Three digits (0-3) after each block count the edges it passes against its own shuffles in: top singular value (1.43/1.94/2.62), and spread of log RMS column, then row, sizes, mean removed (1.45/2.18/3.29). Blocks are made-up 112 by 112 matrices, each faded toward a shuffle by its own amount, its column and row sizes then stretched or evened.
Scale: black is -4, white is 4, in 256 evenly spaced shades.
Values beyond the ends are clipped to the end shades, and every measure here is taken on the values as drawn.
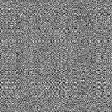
3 1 2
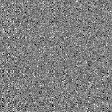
2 2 1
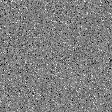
0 0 1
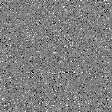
1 1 1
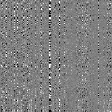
3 3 1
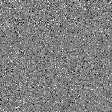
1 0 1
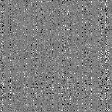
0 3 2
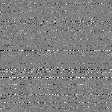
1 0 3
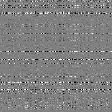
3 1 3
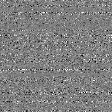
0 0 3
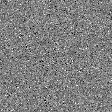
0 0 1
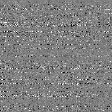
0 1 3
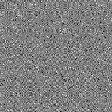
3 0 1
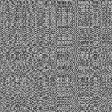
3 2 1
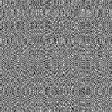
3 2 0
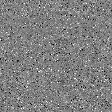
1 0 1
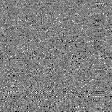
2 0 2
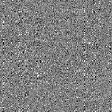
2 2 1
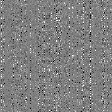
2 3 0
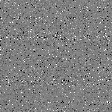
0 1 2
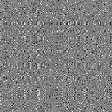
3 1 1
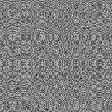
3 0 0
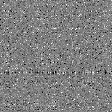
2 0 1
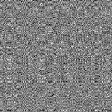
3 0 2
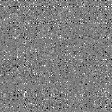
2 2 2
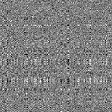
3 2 2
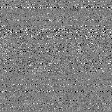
1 0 3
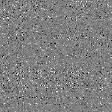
1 1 2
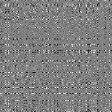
3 2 3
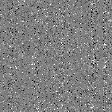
0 2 0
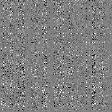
0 3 2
